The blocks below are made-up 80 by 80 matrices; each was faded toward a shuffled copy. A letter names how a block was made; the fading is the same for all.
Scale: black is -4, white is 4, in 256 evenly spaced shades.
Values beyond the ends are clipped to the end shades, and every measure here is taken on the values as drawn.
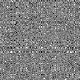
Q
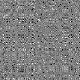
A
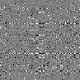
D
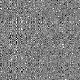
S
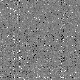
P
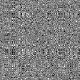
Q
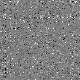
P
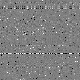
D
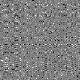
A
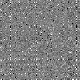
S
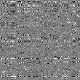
D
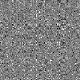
S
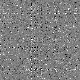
P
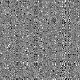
S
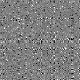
A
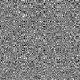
Q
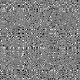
D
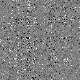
P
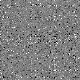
P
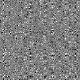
S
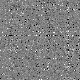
P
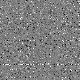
P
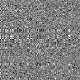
Q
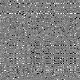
D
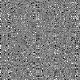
S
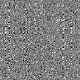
S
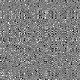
A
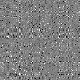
A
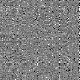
S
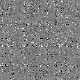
P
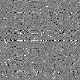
D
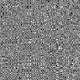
Q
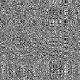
Q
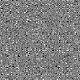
Q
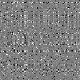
D
